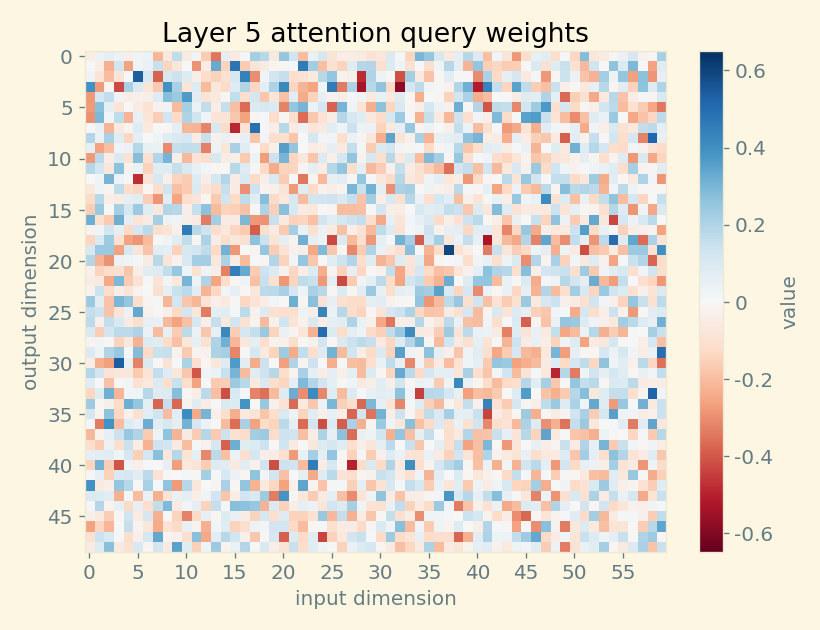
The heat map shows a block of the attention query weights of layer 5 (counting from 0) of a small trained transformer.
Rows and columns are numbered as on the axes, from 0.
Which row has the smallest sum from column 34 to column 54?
19
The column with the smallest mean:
43
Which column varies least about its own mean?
6
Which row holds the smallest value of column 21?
34
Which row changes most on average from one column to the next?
3
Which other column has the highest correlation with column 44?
25
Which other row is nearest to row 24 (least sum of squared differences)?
32
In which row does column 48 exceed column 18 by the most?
16
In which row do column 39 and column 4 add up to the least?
1
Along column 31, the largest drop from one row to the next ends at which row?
26
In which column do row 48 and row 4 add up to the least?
49
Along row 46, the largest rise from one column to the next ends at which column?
47
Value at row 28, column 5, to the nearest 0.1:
-0.2
